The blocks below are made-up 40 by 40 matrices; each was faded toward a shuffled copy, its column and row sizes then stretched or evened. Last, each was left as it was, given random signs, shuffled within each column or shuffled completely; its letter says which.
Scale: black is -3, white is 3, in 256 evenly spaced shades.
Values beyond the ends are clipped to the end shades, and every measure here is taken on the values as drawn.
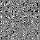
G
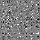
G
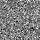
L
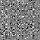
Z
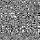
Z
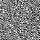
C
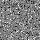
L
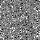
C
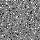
L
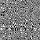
Z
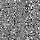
C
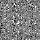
C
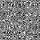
Z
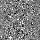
C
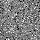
L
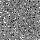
L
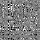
G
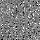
C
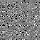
Z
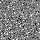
L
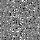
C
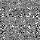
G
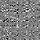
Z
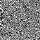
C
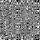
Z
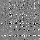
G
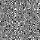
G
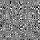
Z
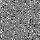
C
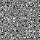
G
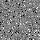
L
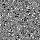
L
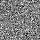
L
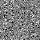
C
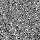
L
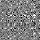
Z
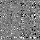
G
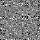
G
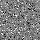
L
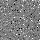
L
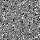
C
